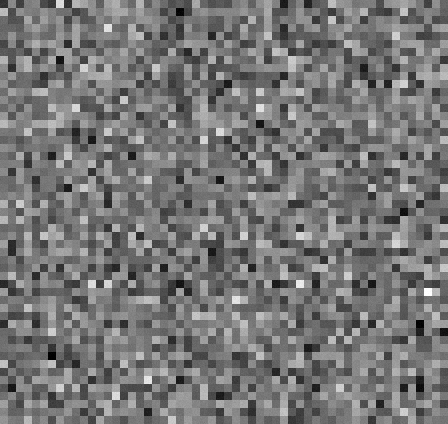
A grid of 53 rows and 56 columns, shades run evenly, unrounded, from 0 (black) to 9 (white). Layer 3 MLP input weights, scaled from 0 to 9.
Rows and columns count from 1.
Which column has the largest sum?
50
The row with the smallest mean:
36
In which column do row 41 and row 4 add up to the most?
31
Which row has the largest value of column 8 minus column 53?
49
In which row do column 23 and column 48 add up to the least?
2
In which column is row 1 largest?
8
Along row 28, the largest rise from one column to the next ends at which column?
51
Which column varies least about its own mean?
48
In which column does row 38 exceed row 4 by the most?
30
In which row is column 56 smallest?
42
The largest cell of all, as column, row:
54, 37
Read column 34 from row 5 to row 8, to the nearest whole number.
7 4 3 2
